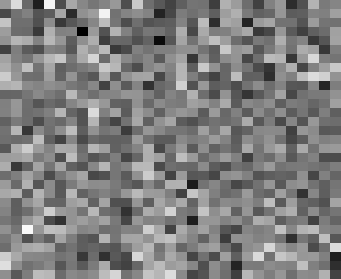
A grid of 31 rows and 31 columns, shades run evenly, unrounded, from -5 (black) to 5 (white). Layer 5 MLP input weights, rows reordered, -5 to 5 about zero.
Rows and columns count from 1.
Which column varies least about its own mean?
12
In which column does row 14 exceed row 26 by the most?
16
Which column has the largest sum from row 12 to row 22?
14
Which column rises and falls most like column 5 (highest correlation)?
26
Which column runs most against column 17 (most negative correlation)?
13
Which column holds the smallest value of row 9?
25
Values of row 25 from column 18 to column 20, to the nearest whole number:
-4 1 1
